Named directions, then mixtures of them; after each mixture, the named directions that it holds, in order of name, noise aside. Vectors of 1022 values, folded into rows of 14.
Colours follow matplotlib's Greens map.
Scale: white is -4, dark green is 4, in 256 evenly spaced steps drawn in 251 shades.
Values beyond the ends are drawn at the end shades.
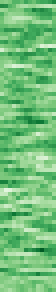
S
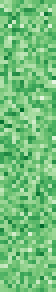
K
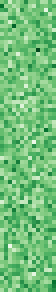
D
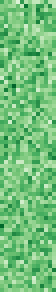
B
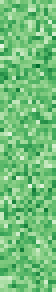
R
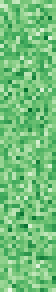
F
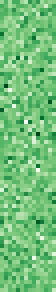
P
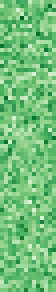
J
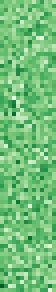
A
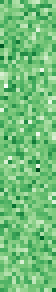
B, P, R.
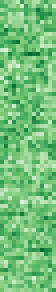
B, S.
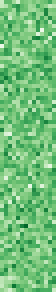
F, R.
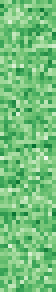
A, D, S.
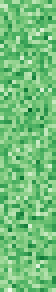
F.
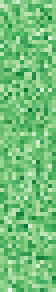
F.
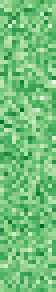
K.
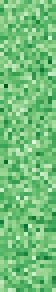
D, F, P.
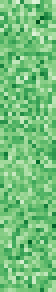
A, B, F.
